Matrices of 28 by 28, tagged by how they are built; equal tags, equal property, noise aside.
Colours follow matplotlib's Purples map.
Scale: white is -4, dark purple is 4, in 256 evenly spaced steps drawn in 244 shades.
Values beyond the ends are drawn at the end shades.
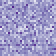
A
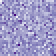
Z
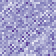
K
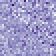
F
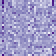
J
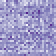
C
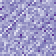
K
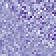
F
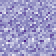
A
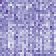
C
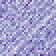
K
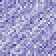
K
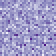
A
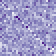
Z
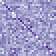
Z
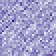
K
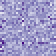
J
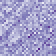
K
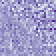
F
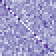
Z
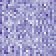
C
